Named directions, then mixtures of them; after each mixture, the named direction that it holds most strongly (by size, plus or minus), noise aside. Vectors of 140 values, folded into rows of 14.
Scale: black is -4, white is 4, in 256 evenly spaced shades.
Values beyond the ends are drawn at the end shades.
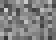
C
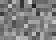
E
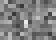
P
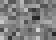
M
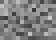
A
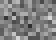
A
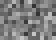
E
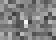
P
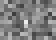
P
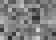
M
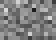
A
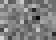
M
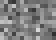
M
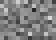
A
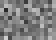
C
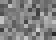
E
